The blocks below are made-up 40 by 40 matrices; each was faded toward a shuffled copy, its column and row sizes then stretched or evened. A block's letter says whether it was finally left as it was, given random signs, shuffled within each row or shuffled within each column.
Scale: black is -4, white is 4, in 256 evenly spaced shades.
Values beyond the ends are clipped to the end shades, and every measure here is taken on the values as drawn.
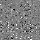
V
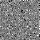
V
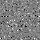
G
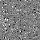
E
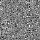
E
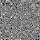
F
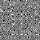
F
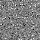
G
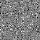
V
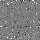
G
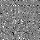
V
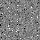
E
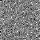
E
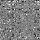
F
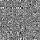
F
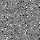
E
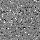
G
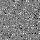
G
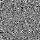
V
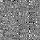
F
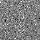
E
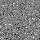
G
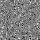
E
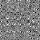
F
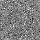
E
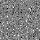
E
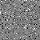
F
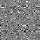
F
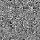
F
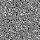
V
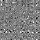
F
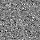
G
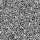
E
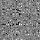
F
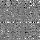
F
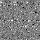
G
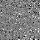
V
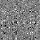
F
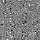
F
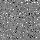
G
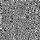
F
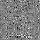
F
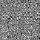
F
